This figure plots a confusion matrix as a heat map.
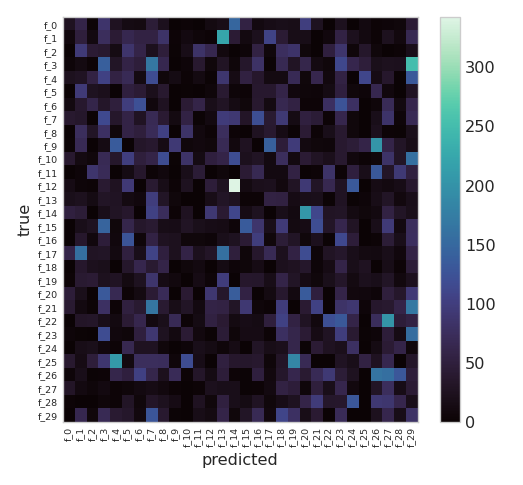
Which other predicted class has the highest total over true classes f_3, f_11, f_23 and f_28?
f_29
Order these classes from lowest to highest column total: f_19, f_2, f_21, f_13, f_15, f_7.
f_2, f_15, f_21, f_19, f_13, f_7
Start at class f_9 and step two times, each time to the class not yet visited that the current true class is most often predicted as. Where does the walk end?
f_27
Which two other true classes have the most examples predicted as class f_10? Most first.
f_25, f_8
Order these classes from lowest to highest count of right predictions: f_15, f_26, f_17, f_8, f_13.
f_13, f_17, f_8, f_15, f_26
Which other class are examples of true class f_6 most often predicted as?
f_23
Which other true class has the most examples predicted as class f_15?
f_21
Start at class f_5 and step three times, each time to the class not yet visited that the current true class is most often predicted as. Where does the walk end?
f_7
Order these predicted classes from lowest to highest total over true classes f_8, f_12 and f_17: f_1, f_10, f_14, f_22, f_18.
f_18, f_22, f_10, f_1, f_14
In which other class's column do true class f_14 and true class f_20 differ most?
f_3
